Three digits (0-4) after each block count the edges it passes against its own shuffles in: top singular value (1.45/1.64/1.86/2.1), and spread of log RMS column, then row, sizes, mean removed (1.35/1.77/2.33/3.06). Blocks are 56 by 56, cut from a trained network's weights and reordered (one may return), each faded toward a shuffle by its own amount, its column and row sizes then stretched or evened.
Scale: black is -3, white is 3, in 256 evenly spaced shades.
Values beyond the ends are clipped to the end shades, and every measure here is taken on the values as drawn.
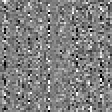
0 4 0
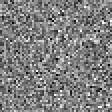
0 0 1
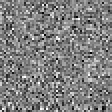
3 2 1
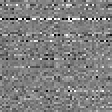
4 1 4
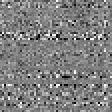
3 1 4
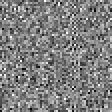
2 0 0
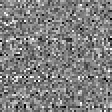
1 1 2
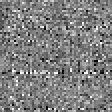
0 1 3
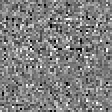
0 3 2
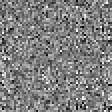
2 2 0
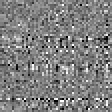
4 2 3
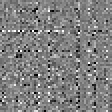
2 3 3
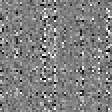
1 4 2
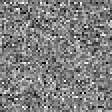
0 0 2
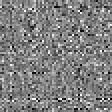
3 2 3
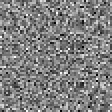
3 0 0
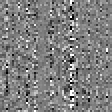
2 4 0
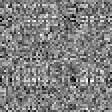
4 1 2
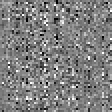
0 4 2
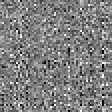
2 3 1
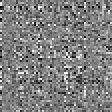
2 3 3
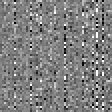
3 4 0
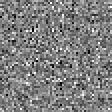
0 1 1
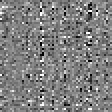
2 4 3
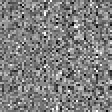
3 2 0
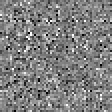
1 3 2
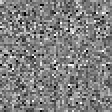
1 2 2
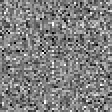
1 1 0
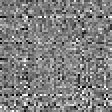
4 2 3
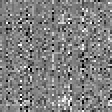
1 4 2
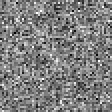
0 0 0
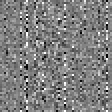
3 4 0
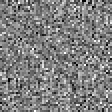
1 0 0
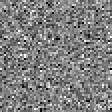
2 1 1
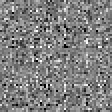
0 3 3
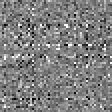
2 3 3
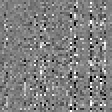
3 4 2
